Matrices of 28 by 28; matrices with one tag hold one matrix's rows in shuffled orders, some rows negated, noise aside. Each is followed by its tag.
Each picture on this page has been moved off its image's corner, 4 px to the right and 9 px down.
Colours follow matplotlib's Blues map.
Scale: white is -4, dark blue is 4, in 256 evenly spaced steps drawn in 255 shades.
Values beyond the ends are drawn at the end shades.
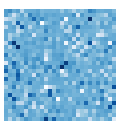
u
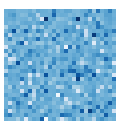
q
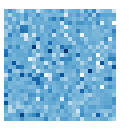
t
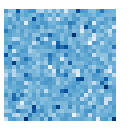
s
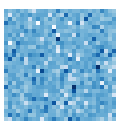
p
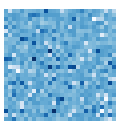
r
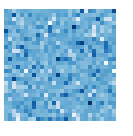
s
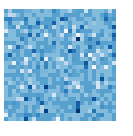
q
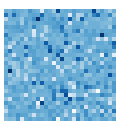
p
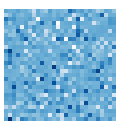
p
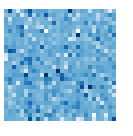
q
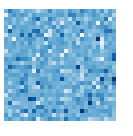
t
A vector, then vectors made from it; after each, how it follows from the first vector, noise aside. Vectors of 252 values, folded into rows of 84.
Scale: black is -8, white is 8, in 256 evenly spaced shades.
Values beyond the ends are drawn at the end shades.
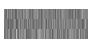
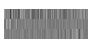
wrapped around, negated, partly zeroed.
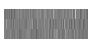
reversed, partly zeroed.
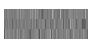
wrapped around, negated, partly zeroed.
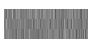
reversed, partly zeroed.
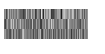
wrapped around, scaled up.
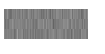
wrapped around, negated, shrunk.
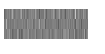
reversed, partly zeroed.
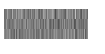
reversed.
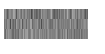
wrapped around, negated.
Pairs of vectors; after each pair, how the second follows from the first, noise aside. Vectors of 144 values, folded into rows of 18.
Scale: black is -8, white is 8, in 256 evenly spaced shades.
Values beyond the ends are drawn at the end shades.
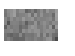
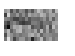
wrapped around, scaled up.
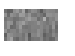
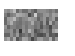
wrapped around, scaled up.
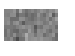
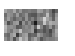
wrapped around, scaled up.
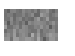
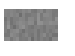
wrapped around, shrunk.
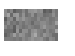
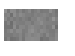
wrapped around, shrunk.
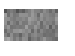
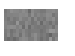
wrapped around, shrunk.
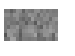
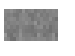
negated, shrunk.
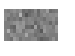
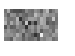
reversed, scaled up.
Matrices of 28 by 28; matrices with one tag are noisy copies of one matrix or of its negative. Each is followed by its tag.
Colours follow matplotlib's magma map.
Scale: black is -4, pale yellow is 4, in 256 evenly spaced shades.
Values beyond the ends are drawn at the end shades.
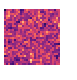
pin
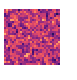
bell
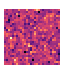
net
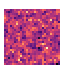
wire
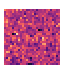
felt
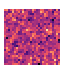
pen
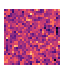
pen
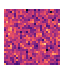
felt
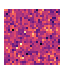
pen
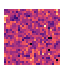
bell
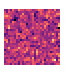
bell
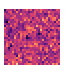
felt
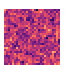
pen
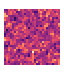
bell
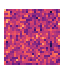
felt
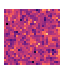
net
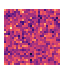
pin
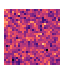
felt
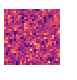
net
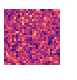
net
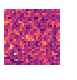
felt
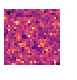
wire
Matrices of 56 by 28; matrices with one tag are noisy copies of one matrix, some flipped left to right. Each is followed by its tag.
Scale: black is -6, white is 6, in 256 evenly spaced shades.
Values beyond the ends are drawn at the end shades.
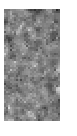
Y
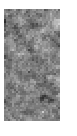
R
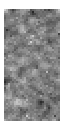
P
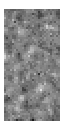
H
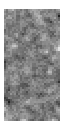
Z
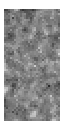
Y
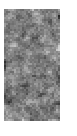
Z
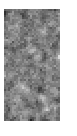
H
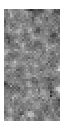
Y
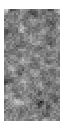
P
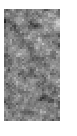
R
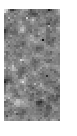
P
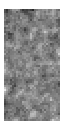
Y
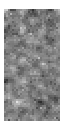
P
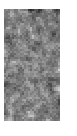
Y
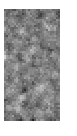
H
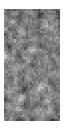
H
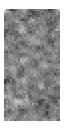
P
